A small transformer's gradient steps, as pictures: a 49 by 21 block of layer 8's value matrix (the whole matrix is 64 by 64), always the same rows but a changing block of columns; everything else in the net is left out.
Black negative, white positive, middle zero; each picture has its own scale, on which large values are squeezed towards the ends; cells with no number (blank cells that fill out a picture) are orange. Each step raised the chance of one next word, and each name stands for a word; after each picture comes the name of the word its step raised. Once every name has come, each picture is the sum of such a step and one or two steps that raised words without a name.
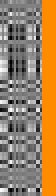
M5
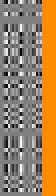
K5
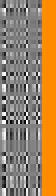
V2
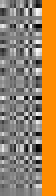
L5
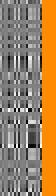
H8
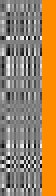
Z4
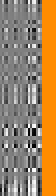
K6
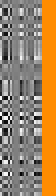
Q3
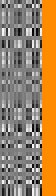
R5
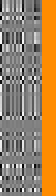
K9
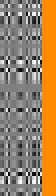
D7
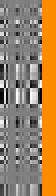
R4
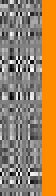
D7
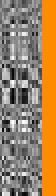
R4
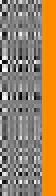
D7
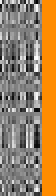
H8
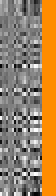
K6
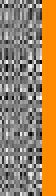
V2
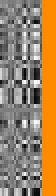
R4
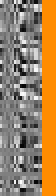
K5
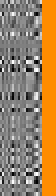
D7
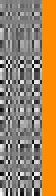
M5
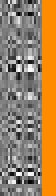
D7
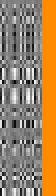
R4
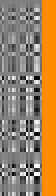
K9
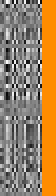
K5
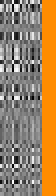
K9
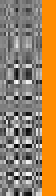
Q3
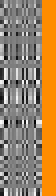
R4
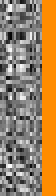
K9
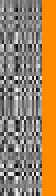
K9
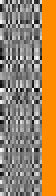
R4
